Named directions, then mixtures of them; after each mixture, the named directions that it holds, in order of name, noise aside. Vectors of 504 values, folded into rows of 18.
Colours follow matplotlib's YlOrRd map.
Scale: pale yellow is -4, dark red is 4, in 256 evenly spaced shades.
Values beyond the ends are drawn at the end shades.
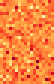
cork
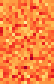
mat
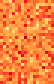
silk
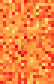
silk.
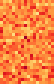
mat, silk.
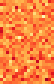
cork, mat.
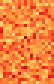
mat, silk.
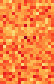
mat, silk.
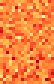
cork, mat.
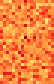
mat, silk.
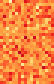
silk.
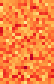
mat.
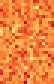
mat, silk.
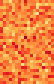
mat, silk.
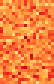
mat, silk.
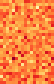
cork, silk.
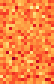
cork, silk.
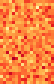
cork, silk.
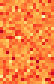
cork, mat.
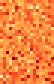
cork, silk.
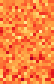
cork, mat.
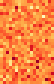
cork.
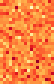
cork.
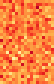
cork, silk.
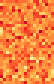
cork, mat.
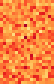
mat, silk.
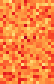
mat, silk.
